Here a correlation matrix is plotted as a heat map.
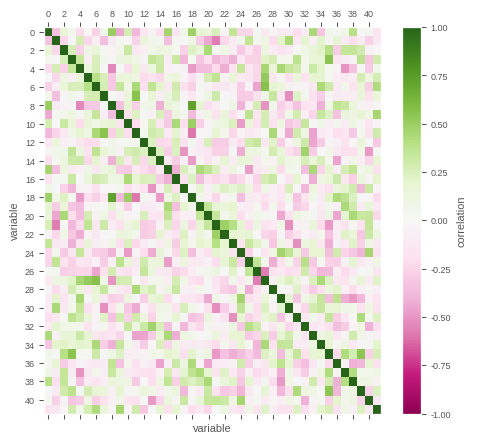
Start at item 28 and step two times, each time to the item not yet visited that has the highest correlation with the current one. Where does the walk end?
7
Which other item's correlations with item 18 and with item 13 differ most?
11
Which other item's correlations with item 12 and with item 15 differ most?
33
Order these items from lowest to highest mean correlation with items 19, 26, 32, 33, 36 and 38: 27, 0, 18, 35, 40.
27, 35, 40, 18, 0
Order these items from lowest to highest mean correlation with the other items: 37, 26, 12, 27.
26, 12, 37, 27
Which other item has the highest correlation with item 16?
10
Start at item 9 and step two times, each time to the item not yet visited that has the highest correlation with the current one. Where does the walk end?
6
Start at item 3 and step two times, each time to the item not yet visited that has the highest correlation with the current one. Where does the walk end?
39
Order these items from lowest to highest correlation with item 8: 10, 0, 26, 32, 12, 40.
32, 40, 12, 10, 26, 0
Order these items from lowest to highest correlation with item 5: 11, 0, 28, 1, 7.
1, 28, 0, 11, 7
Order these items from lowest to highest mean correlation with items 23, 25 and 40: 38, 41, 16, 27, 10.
16, 41, 27, 10, 38
